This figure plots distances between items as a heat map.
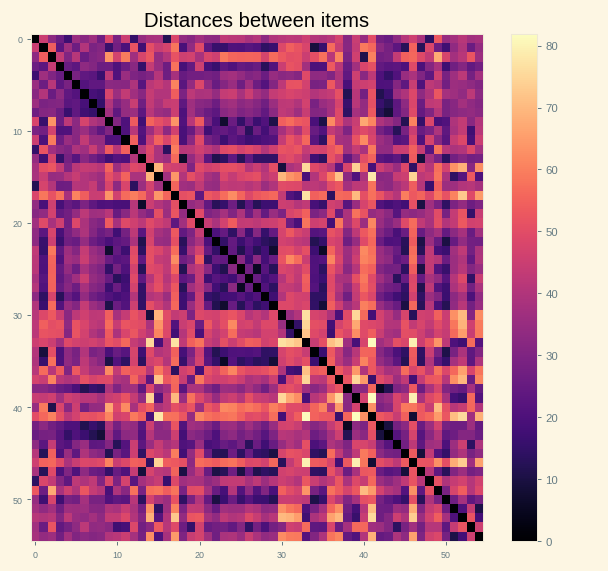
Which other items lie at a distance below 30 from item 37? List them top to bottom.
14, 19, 30, 41, 46, 53
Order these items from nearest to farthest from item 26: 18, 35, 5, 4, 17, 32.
35, 18, 4, 5, 32, 17
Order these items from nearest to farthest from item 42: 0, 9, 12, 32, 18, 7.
7, 18, 0, 12, 9, 32
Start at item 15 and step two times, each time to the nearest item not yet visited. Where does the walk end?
54
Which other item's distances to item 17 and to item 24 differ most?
36
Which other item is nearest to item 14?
30
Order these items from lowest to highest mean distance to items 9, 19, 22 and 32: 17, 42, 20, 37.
42, 20, 37, 17
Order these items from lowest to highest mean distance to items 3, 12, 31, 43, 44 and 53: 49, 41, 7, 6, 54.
7, 6, 54, 49, 41
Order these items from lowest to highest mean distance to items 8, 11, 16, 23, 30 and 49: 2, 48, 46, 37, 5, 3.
3, 5, 48, 37, 46, 2
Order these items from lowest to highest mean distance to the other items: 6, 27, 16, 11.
27, 11, 6, 16
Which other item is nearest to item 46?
41
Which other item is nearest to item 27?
25
